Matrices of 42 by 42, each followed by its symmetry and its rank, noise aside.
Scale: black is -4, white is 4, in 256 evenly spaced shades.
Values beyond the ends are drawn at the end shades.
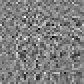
no symmetry, rank six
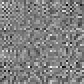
no symmetry, rank five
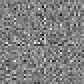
antisymmetric, rank six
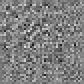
symmetric, rank six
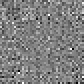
no symmetry, rank six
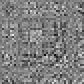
symmetric, rank six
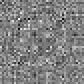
symmetric, rank six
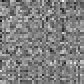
no symmetry, rank five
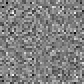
symmetric, rank five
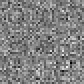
symmetric, rank seven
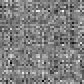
antisymmetric, rank six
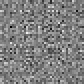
no symmetry, rank six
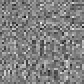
no symmetry, rank six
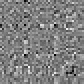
symmetric, rank five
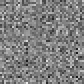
no symmetry, rank seven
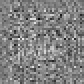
no symmetry, rank six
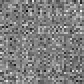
no symmetry, rank six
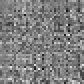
antisymmetric, rank six
